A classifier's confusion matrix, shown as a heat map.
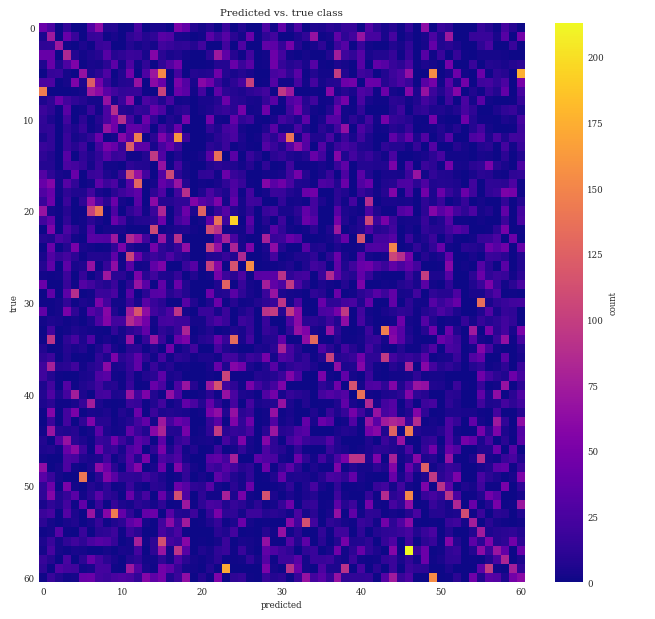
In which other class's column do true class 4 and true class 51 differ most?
46
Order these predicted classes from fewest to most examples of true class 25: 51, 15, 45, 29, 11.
15, 29, 51, 45, 11
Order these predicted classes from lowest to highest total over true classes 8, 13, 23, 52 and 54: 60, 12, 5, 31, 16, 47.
47, 5, 60, 16, 12, 31
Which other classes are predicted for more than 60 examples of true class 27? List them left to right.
8, 30, 36, 48
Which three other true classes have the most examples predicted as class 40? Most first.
23, 47, 1
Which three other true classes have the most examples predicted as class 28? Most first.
51, 31, 23
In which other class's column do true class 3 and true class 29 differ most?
4
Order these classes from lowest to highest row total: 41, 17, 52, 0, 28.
0, 41, 52, 28, 17
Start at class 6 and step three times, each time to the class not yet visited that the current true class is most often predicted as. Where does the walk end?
44
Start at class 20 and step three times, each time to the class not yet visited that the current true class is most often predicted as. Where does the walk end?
48
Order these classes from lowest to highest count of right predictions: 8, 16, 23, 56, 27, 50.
27, 56, 8, 23, 50, 16
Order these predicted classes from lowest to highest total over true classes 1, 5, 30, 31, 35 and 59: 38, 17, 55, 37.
17, 37, 38, 55
